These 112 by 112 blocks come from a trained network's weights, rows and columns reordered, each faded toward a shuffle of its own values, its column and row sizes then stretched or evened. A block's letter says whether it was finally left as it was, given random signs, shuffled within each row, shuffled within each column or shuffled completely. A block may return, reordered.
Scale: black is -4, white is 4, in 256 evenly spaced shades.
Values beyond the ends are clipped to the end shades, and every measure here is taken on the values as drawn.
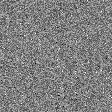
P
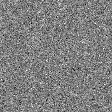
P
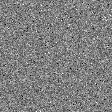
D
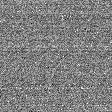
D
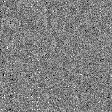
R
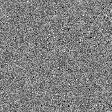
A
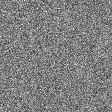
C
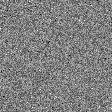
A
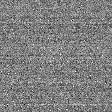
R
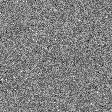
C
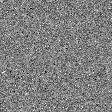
D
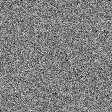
D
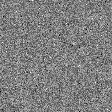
A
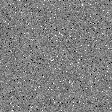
D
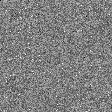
P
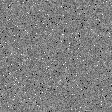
C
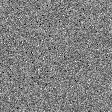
C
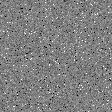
C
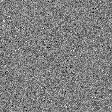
A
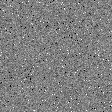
C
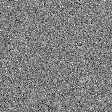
D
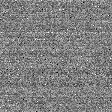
D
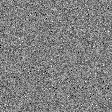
D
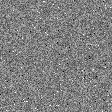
C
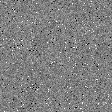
A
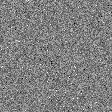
C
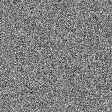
C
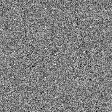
A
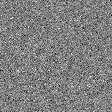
D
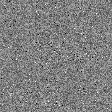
A
